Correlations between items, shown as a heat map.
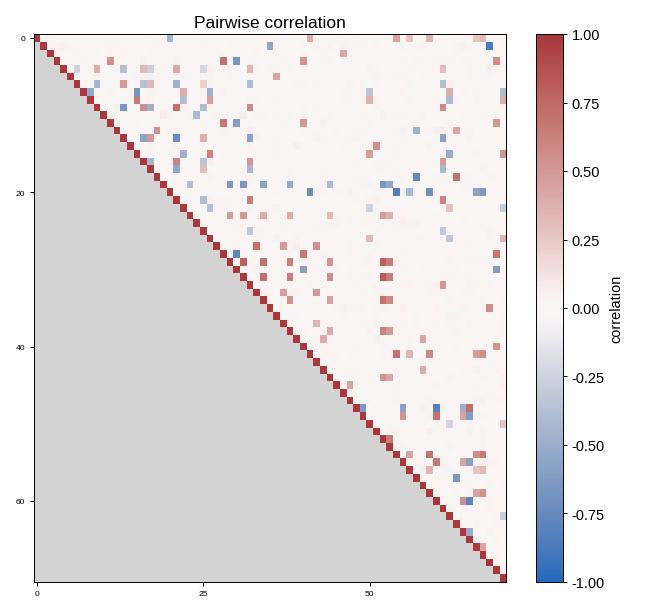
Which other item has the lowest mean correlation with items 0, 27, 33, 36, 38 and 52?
19
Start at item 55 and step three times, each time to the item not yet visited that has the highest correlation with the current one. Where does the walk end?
64
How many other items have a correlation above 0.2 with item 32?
5
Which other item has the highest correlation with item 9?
21
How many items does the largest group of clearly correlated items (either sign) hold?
10
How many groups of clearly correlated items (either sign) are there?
15
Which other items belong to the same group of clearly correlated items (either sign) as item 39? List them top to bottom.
43, 58
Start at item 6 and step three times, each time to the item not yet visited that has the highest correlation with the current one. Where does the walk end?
25
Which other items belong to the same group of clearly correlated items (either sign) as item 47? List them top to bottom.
45
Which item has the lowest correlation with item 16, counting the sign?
13
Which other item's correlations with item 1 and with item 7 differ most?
68
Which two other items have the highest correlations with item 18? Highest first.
63, 12
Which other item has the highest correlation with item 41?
54
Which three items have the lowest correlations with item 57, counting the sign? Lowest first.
18, 63, 12
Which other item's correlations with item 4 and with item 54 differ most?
20
